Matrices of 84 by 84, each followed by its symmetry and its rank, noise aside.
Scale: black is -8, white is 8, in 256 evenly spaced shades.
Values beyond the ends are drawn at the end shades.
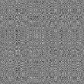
no symmetry, rank five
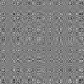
symmetric, rank three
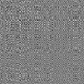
no symmetry, rank five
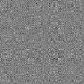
symmetric, rank four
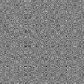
no symmetry, rank four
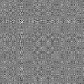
symmetric, rank four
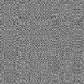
no symmetry, rank four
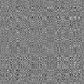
no symmetry, rank four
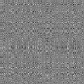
no symmetry, rank four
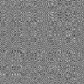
no symmetry, rank five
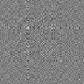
symmetric, rank four
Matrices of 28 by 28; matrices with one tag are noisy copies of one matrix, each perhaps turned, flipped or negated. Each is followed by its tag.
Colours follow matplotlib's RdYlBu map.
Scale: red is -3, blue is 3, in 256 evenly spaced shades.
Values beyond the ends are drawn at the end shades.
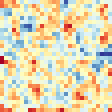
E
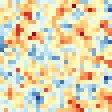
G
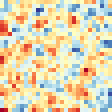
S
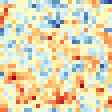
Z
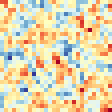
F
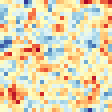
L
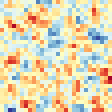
G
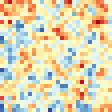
S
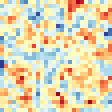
G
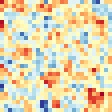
L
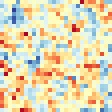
L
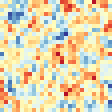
L
